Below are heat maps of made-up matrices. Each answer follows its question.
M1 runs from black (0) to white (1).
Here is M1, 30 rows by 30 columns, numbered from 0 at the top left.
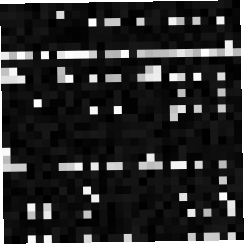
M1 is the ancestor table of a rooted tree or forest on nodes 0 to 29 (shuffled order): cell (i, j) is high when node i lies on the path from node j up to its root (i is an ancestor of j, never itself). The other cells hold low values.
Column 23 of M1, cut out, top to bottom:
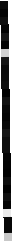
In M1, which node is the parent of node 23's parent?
29
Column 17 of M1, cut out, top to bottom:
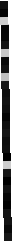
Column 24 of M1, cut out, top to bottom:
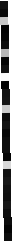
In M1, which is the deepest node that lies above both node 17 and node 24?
2
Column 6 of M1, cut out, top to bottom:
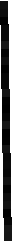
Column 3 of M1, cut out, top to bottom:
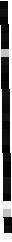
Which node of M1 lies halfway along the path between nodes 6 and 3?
26
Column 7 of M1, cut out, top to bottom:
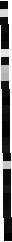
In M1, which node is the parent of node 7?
1
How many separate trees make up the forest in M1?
3
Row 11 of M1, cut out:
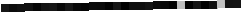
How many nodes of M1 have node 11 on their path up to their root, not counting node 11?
2
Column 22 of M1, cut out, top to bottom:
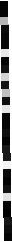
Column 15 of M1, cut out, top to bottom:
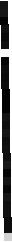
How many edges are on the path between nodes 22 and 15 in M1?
9
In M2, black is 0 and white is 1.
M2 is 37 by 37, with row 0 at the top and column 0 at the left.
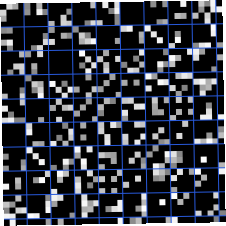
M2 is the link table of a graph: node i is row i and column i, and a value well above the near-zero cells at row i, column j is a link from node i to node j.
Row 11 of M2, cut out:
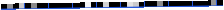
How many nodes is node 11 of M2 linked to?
9
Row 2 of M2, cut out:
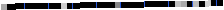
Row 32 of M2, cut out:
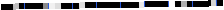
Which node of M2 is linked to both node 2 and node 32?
node 30
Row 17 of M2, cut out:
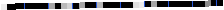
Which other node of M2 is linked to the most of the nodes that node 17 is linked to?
node 27
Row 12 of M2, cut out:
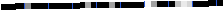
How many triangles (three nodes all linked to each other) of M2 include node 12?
8
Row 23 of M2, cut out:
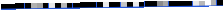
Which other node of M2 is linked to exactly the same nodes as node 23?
node 13
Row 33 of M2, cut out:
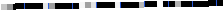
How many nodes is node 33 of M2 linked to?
11
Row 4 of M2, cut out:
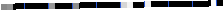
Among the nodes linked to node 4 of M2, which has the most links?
node 0
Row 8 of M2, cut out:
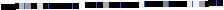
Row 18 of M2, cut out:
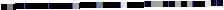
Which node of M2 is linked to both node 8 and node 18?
node 31
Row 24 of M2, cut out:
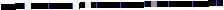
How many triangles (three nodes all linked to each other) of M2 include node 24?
3
